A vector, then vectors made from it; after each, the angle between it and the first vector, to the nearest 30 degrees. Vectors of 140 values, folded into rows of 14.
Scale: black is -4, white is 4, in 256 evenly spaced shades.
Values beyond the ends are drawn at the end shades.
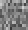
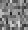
120 degrees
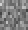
60 degrees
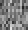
150 degrees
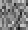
60 degrees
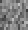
90 degrees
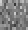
60 degrees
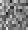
60 degrees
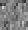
120 degrees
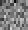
120 degrees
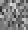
90 degrees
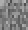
30 degrees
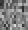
150 degrees
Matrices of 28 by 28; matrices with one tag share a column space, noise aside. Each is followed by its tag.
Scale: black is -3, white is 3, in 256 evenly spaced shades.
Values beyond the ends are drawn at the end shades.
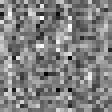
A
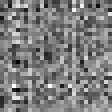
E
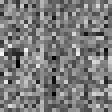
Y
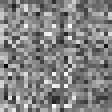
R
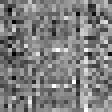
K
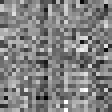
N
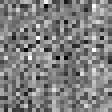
N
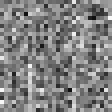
A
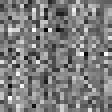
K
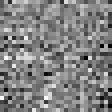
N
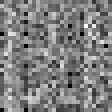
R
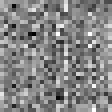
R
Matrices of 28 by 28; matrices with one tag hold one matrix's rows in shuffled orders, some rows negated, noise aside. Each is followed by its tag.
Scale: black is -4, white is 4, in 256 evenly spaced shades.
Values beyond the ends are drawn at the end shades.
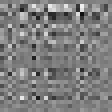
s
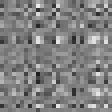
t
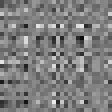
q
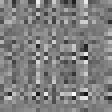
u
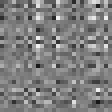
t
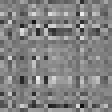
s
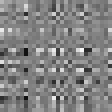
q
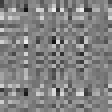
q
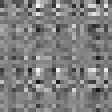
t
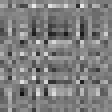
s
